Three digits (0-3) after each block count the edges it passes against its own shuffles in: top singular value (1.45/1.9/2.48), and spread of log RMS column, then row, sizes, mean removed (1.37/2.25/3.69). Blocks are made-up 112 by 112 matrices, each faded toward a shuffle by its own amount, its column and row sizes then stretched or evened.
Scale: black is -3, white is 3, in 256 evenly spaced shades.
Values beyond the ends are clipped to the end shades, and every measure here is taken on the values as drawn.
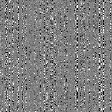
3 3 0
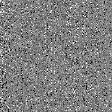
0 2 0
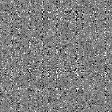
2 2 1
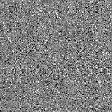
2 1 1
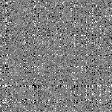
2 2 2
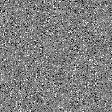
1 1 0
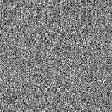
2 0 0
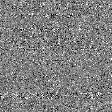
0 1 2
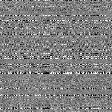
3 0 3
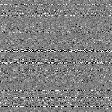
3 0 3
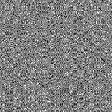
3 0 0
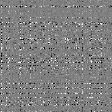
2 2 3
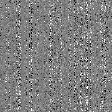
0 3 0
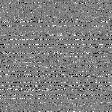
1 0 3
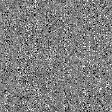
0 2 0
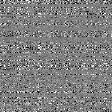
1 2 3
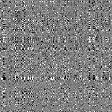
3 2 2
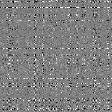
3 2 3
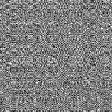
3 0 1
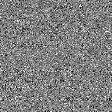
1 1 2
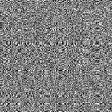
3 1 2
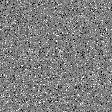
1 0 1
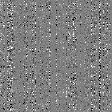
1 3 1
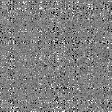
2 2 2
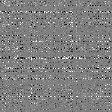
1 2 3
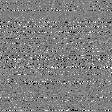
0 0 3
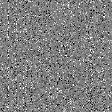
1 2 0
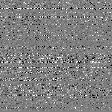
2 0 3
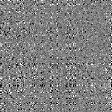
3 2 2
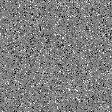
0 1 1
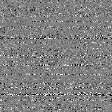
2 1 3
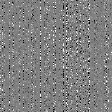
0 3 0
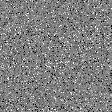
0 0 1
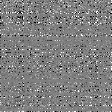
0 2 3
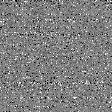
0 0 2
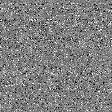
0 0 2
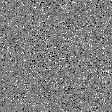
0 1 1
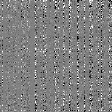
2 3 2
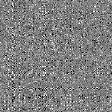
2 2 2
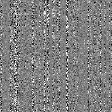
0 3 1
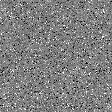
0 0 1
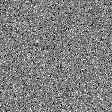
0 0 0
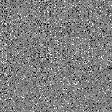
2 1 1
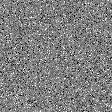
0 0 0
